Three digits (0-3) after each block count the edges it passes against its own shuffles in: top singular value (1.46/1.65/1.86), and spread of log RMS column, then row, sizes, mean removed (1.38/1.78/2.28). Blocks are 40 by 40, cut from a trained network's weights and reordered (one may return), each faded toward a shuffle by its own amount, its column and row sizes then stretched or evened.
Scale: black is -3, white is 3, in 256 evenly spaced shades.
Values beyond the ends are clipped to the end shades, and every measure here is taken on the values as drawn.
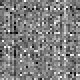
1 1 2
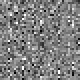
1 3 0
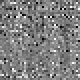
0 0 3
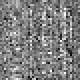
1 2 1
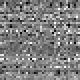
1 1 3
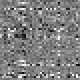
2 2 3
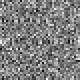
2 0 1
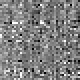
1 1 3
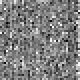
0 1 0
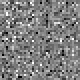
0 2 2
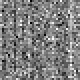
1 0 0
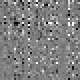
0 3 2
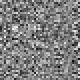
3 3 0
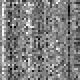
3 3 0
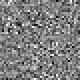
0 1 2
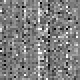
1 3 0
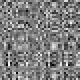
3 2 3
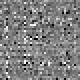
0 2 1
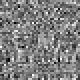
3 0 2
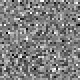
0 0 2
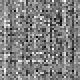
2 1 2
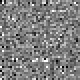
1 1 2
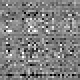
1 2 3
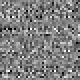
2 0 3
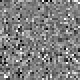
0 2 2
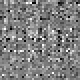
0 0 3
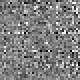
1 2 3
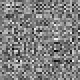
3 2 2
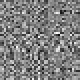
3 2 2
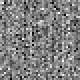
0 0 0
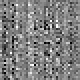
2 3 2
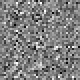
0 2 0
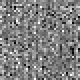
0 1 1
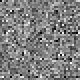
0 0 2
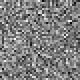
1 0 0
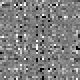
0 3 3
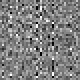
3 3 1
